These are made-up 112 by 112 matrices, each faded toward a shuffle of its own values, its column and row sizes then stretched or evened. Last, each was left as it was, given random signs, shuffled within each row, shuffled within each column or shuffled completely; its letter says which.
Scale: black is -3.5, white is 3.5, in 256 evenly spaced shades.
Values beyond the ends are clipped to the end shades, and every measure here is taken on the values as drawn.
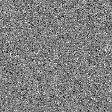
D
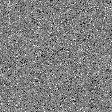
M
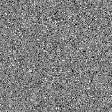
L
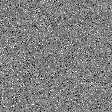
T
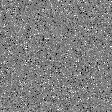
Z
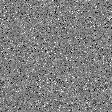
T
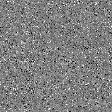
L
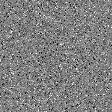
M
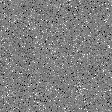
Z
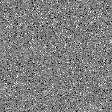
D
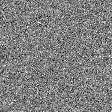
T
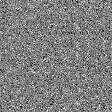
L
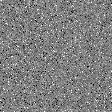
M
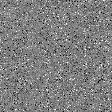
D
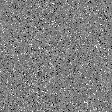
M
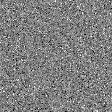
M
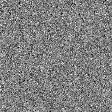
D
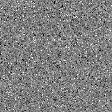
L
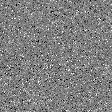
T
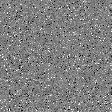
L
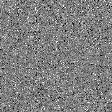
D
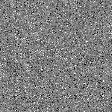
D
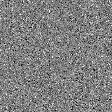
M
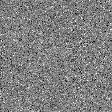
M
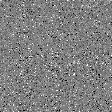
D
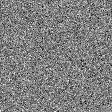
Z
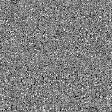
L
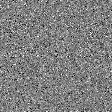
T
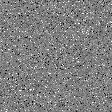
T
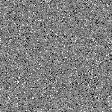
D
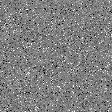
D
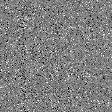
L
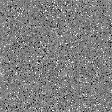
L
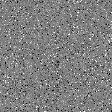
L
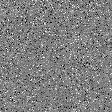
T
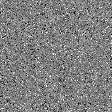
D
